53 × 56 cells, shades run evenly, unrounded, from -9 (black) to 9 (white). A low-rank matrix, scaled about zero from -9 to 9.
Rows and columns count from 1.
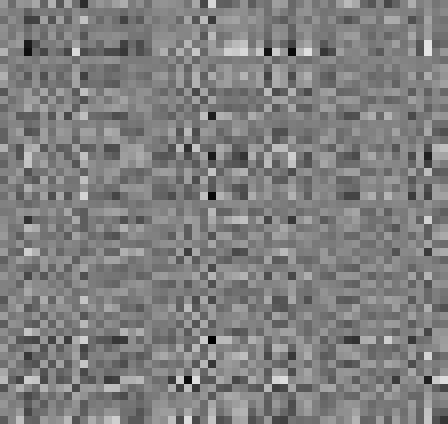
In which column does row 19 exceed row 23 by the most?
25
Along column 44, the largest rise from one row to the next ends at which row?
44
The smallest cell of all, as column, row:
27, 43
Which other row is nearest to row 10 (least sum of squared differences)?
47
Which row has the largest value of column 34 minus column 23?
49
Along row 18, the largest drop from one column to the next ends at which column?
35
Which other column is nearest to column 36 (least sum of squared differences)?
23
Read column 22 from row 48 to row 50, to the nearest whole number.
-5 3 -1
